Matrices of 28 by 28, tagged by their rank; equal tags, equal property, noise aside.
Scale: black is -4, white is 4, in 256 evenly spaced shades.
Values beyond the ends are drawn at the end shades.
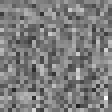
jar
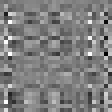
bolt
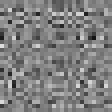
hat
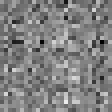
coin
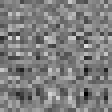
hat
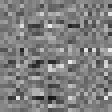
hat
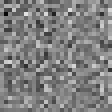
jar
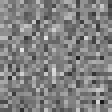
jar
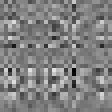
bolt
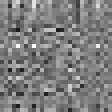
coin
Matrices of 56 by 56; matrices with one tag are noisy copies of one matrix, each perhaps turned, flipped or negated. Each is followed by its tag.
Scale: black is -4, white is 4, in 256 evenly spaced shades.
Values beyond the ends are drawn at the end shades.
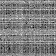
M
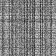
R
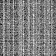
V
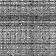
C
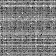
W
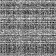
M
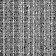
V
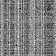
M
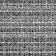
V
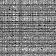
R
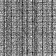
V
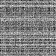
W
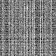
R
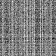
R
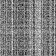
C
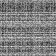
M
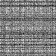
W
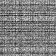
R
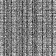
V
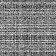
R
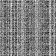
W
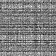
R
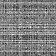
R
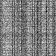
M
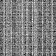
V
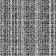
W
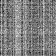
C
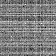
R
